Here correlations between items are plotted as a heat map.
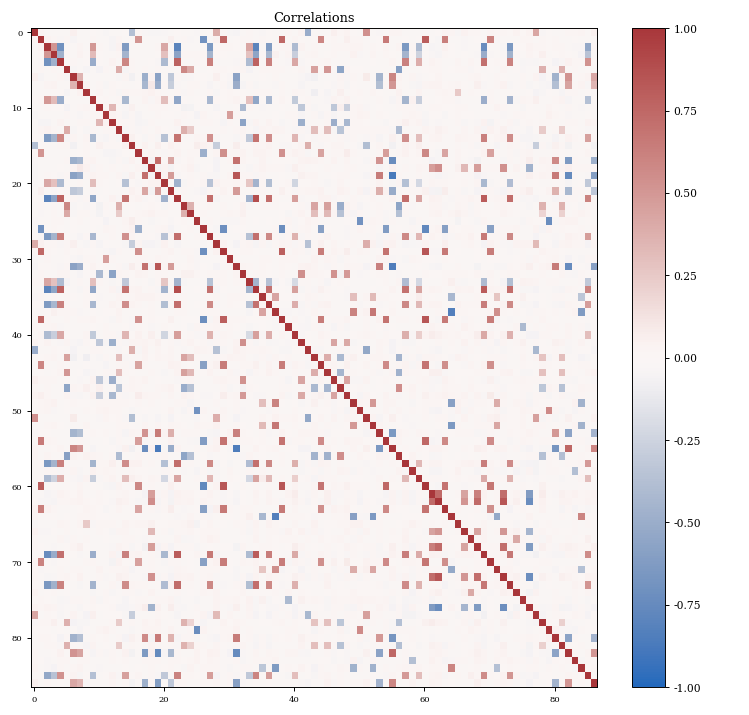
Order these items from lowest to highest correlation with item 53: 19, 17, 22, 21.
22, 21, 17, 19
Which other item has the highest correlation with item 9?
2
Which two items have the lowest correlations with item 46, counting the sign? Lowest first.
12, 10
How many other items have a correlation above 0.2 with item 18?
5
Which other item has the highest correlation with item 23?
5
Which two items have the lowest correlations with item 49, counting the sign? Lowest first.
64, 84
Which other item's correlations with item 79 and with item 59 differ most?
25
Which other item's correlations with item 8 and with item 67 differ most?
74
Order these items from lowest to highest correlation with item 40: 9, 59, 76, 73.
9, 76, 59, 73
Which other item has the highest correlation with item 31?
19
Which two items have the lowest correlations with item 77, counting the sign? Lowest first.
42, 15
